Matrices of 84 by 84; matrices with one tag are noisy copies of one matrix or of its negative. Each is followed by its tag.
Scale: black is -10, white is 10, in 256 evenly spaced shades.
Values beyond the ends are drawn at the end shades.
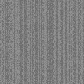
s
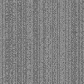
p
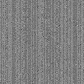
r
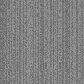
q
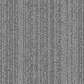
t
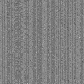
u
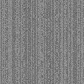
r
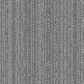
r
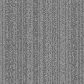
p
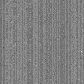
p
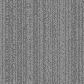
p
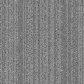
t
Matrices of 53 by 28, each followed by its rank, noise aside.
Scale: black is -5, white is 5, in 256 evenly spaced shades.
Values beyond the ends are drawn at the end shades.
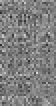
six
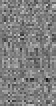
six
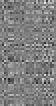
three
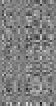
three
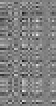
two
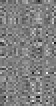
four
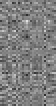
three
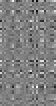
two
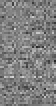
six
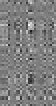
two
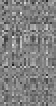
four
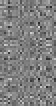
three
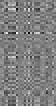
two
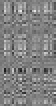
two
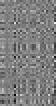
three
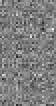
six
